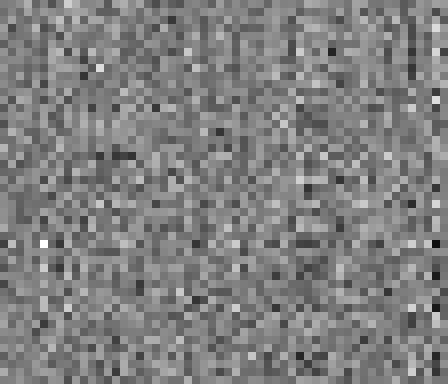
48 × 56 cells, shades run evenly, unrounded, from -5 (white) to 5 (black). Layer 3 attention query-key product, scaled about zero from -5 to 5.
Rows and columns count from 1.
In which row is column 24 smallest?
7
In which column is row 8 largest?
11
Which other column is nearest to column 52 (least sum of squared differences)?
30
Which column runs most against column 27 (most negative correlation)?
25
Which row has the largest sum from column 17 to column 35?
4
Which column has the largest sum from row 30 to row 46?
55
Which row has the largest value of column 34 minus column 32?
45
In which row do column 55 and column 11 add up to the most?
31
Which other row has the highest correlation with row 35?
39
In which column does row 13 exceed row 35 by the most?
9
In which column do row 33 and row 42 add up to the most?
5
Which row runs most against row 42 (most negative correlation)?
34
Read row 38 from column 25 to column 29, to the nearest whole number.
3 2 -2 0 0
